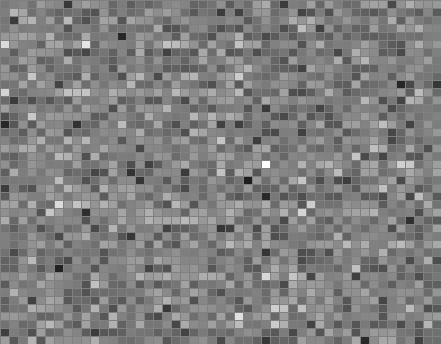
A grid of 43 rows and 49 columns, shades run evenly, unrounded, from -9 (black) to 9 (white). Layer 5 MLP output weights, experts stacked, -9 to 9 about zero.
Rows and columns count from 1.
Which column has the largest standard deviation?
30
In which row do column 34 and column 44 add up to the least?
17
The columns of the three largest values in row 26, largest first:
7, 35, 9
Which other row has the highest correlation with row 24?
42
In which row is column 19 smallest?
39
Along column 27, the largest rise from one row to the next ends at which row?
40
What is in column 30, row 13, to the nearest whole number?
3
